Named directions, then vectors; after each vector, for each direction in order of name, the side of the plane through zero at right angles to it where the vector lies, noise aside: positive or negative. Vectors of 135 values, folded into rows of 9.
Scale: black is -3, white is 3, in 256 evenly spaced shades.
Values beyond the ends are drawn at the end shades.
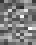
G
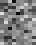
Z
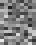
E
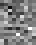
positive, positive, positive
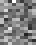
positive, negative, negative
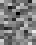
positive, negative, positive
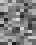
positive, negative, negative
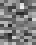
positive, negative, positive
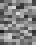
negative, positive, negative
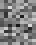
negative, negative, positive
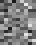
negative, positive, positive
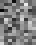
negative, positive, positive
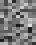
negative, negative, positive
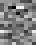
positive, negative, positive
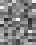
positive, negative, negative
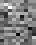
negative, negative, negative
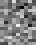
positive, positive, negative
